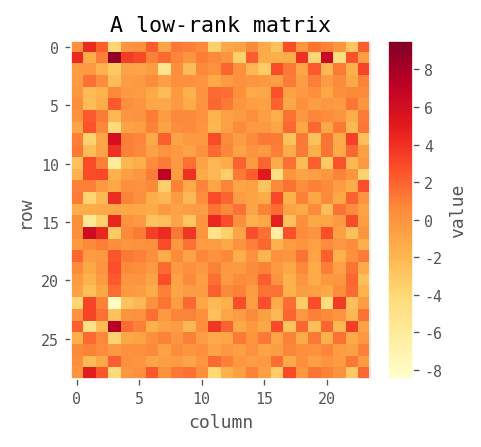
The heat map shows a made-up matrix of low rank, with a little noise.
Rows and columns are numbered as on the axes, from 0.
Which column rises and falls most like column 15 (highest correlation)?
7
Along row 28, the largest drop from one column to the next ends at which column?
3
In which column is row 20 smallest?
23
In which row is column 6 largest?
16
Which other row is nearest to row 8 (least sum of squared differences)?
9
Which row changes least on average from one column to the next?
26
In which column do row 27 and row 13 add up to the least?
1
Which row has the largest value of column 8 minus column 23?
11
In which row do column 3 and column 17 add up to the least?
22
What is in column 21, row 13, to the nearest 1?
-1
